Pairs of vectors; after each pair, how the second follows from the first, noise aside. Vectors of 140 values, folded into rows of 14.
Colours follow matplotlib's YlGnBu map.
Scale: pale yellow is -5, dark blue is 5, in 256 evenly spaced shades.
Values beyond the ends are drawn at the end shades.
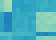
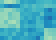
reversed.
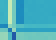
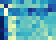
wrapped around, negated, scaled up.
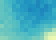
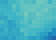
negated, shrunk.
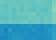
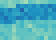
wrapped around.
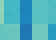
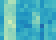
wrapped around, negated.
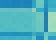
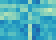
wrapped around, negated.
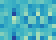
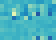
negated, partly zeroed.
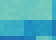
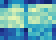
wrapped around, scaled up.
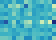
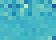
negated, partly zeroed.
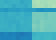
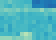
negated, partly zeroed.
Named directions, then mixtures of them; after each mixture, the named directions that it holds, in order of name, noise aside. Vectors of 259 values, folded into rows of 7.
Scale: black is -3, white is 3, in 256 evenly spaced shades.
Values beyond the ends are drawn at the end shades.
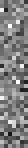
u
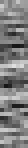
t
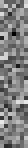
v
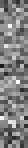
t, u.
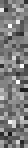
u.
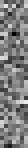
v.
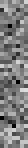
t, u.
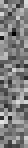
v.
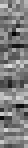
t, v.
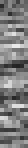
t.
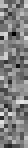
v.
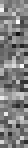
t, u.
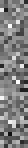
u.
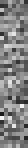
t, u, v.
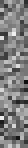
u, v.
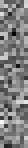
v.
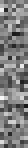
t, u, v.
